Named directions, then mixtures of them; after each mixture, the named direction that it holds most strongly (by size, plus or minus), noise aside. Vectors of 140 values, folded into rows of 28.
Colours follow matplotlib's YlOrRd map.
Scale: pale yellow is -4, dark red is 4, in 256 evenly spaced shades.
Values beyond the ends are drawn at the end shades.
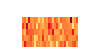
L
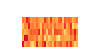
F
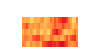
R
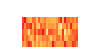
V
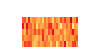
L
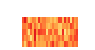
V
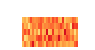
F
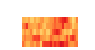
R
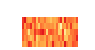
V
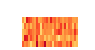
F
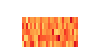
F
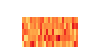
F
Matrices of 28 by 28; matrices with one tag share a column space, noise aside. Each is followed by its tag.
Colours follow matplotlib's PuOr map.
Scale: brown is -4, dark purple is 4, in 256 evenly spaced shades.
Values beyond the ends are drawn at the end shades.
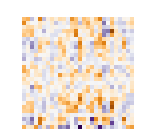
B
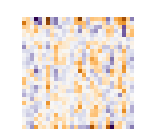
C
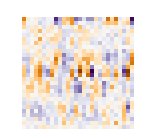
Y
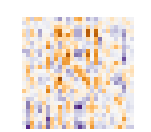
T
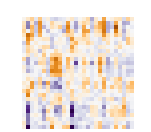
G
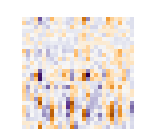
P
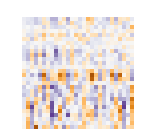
P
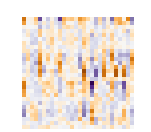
Y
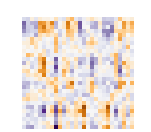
G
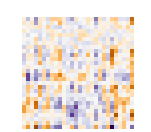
P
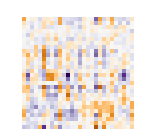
P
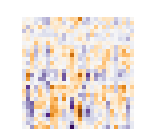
P
